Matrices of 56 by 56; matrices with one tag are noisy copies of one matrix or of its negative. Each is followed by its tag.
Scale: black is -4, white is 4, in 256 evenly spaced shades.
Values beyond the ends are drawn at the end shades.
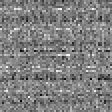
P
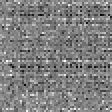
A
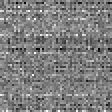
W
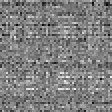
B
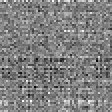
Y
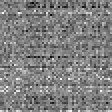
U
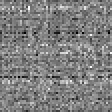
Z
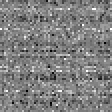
P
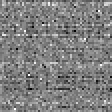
B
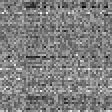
U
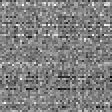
B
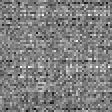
A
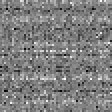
P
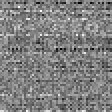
W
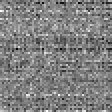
W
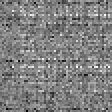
A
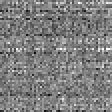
W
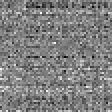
U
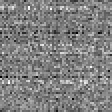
Z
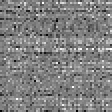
W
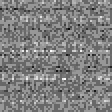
P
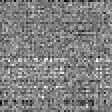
Y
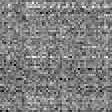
U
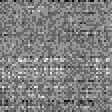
Y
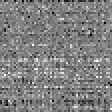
Y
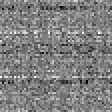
Z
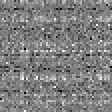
P
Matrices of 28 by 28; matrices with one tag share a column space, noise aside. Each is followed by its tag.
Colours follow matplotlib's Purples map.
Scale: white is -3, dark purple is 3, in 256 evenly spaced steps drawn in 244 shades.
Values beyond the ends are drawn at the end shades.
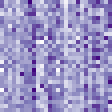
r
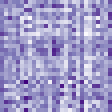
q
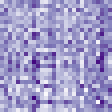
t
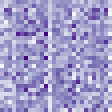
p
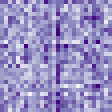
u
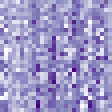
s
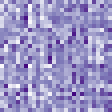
u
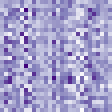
p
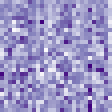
s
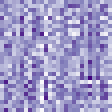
q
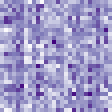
u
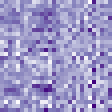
t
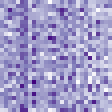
p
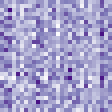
p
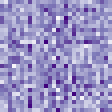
u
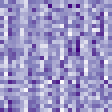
q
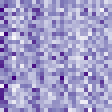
p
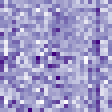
t
